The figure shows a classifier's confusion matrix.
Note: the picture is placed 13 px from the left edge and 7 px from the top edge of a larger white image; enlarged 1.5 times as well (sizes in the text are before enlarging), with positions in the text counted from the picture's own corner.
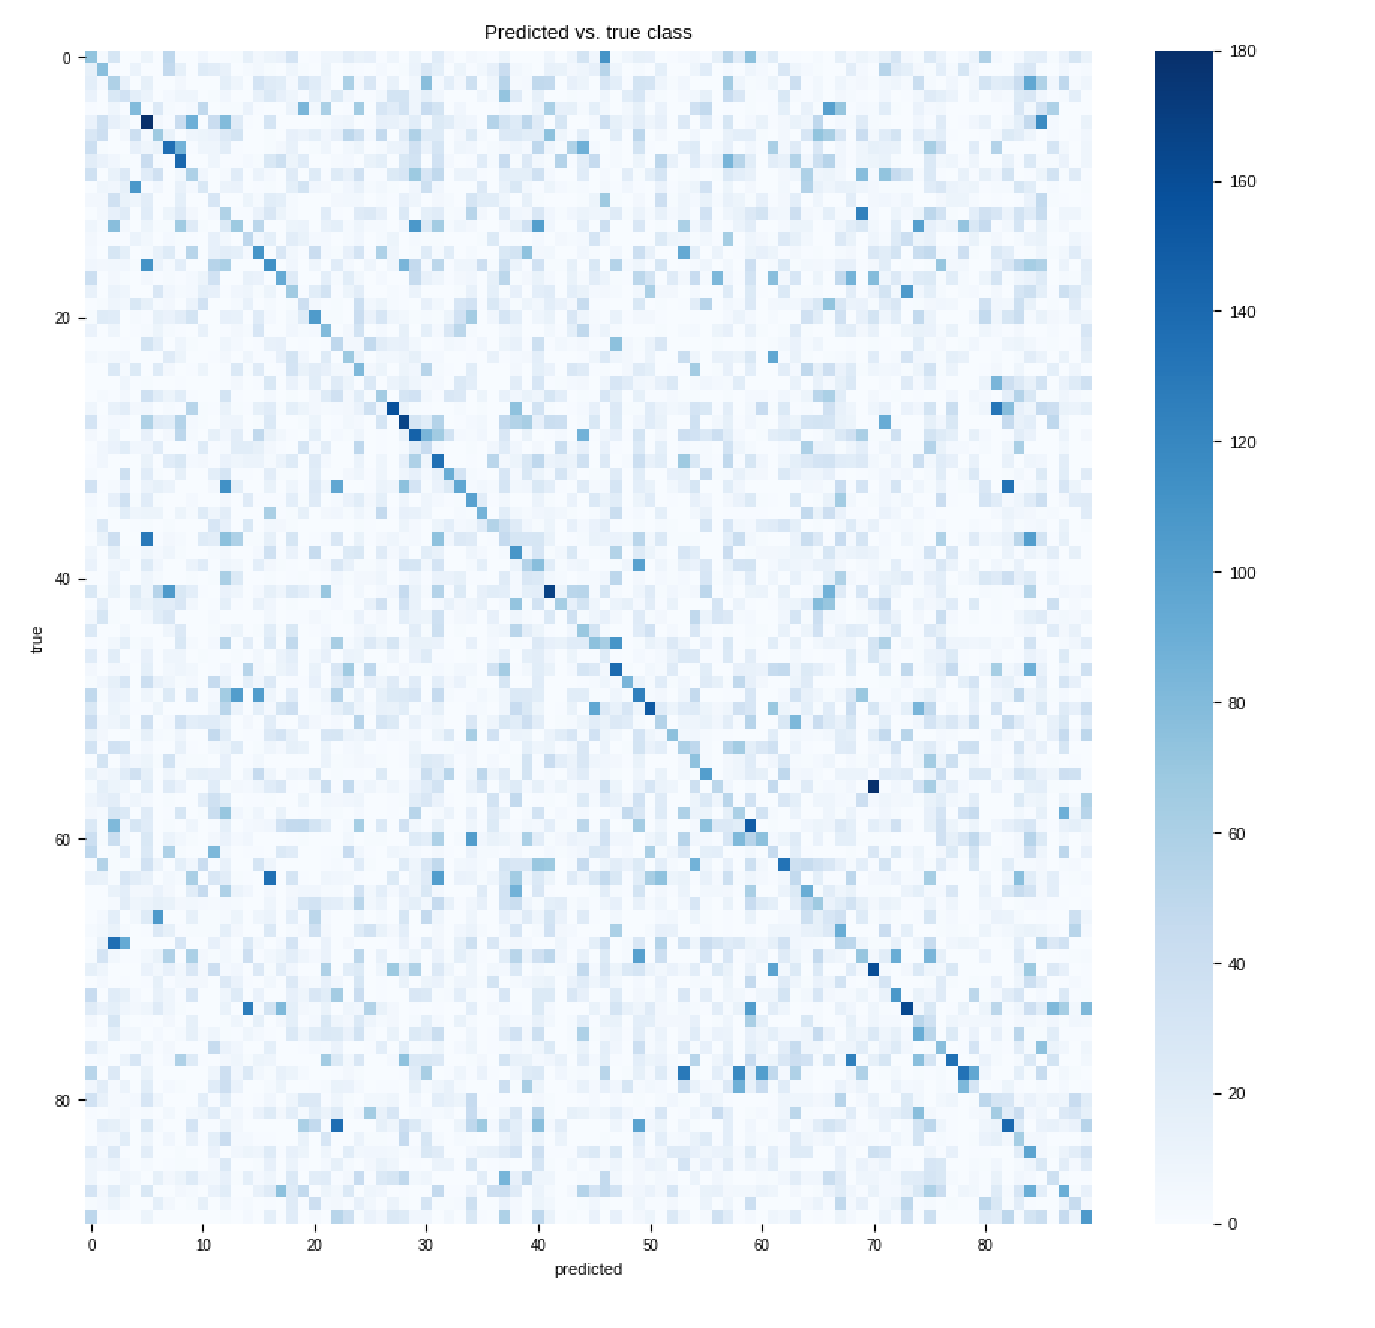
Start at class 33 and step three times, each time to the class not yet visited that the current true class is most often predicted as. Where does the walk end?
47
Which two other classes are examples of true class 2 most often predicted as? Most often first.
84, 30
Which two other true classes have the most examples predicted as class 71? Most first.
28, 9
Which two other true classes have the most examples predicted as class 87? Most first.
58, 73
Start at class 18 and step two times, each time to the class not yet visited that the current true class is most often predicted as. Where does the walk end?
14
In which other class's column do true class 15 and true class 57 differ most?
53
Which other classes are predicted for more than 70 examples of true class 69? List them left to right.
49, 72, 75
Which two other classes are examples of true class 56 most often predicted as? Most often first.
70, 75
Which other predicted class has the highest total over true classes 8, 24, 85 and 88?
57
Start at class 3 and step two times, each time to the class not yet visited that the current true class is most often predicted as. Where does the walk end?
5
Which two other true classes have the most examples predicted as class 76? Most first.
16, 37
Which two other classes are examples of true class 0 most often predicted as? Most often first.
46, 59
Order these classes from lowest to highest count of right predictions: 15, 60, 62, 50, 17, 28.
60, 17, 15, 62, 50, 28
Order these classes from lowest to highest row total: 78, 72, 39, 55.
39, 72, 55, 78
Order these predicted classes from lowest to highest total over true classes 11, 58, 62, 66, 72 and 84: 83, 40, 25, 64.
25, 83, 64, 40
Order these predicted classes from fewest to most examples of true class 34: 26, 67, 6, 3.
6, 26, 3, 67
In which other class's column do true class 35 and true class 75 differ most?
74
